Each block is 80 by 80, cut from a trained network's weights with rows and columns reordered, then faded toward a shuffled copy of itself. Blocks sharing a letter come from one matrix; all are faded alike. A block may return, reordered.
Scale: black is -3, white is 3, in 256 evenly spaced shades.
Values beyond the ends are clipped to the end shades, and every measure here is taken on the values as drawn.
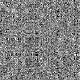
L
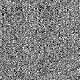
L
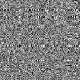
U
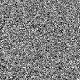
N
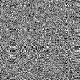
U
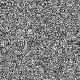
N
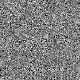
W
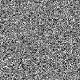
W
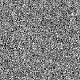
N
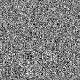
N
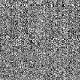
L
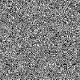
W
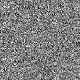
N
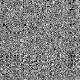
L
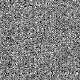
L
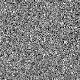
W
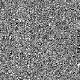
L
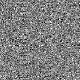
N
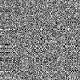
U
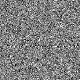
N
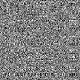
U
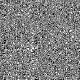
L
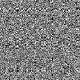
U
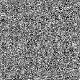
N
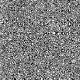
L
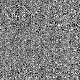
L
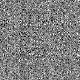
L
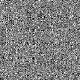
L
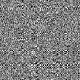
U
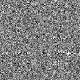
N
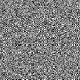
U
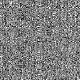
L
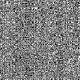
L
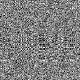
U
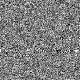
N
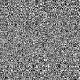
U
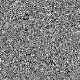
W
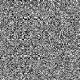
U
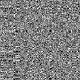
U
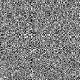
U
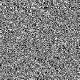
N
